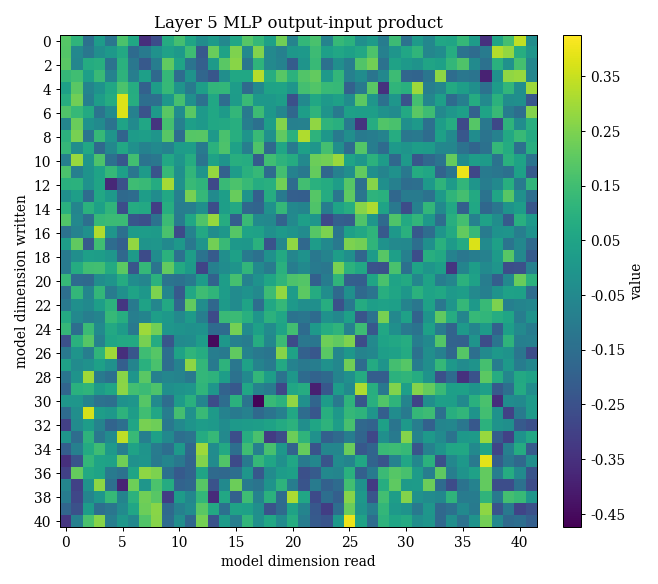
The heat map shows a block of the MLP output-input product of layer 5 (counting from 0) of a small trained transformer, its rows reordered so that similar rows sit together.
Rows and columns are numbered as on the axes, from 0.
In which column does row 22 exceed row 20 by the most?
38
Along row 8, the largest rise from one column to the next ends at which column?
11
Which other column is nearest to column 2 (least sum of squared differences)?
32
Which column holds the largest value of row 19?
24
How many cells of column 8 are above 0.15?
11
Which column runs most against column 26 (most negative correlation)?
28
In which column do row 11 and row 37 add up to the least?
41
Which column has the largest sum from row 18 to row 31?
7
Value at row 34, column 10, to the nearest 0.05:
0
